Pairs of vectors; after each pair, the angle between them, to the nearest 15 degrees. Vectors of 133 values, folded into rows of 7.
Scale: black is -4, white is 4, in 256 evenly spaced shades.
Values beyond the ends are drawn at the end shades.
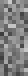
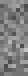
60 degrees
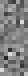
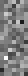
150 degrees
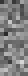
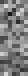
90 degrees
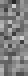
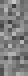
165 degrees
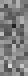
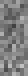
30 degrees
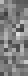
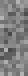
120 degrees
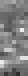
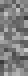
120 degrees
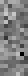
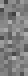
105 degrees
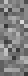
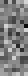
135 degrees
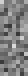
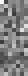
45 degrees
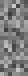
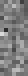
60 degrees
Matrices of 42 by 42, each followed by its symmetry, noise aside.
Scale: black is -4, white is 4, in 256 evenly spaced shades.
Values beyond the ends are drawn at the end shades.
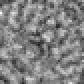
symmetric across the other diagonal.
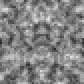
mirrored left to right.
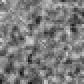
no symmetry.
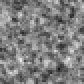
antisymmetric.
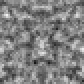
mirrored left to right.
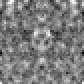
mirrored left to right.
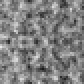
mirrored top to bottom.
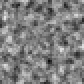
antisymmetric.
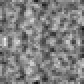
mirrored top to bottom.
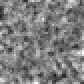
no symmetry.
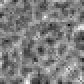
symmetric.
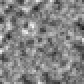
symmetric.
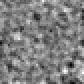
antisymmetric.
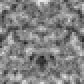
mirrored left to right.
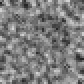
symmetric across the other diagonal.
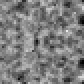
mirrored top to bottom.
